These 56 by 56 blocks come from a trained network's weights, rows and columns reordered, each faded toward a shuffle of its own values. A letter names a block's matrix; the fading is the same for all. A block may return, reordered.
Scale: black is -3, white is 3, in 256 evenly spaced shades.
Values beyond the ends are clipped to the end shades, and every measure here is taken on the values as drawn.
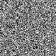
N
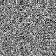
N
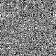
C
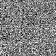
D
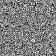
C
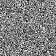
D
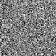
N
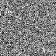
N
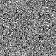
C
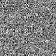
C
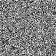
D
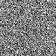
N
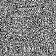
N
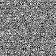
C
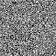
N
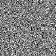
C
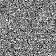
D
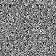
N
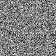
N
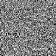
C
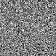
N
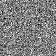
D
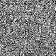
C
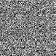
C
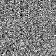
N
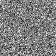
D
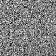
N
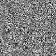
N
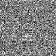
C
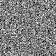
D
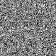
D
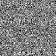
C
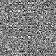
C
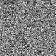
C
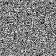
D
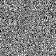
C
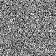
D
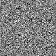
N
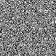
D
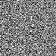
N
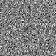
C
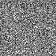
D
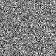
C
